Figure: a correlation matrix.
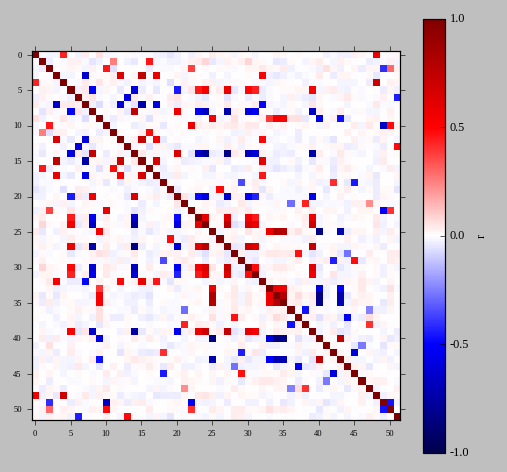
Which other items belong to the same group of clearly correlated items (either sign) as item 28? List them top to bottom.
37, 44
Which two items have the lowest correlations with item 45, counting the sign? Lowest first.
42, 18
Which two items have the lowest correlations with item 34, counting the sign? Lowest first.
40, 43
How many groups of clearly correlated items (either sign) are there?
12
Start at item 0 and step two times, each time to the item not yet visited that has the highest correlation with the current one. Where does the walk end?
4
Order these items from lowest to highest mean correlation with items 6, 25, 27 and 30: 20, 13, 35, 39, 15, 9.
20, 13, 15, 9, 35, 39
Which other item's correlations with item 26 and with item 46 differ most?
19
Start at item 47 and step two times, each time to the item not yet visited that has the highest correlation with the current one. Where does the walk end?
21
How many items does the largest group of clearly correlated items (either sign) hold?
10
